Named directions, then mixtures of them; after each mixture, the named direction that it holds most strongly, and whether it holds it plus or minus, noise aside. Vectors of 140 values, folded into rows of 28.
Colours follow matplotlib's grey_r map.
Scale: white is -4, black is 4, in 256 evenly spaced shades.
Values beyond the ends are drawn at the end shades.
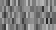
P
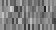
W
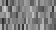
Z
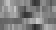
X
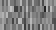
W, plus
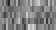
P, plus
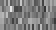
W, plus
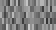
P, plus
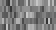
P, plus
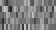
Z, plus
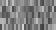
Z, minus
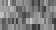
X, plus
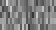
Z, minus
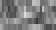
X, minus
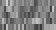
Z, minus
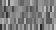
Z, minus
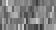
Z, minus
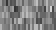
W, plus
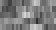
X, minus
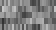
X, plus
